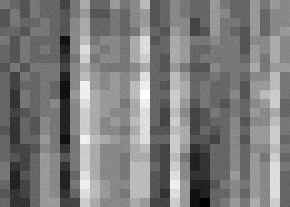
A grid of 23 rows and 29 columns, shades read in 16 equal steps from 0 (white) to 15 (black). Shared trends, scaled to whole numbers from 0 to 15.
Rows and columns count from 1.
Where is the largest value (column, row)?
21, 23
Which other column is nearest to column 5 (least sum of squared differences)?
24
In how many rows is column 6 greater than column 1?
2
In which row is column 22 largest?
16
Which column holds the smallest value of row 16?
9
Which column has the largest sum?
7
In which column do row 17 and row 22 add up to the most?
20
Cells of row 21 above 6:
19
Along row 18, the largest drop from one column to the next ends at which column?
18
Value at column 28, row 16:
3
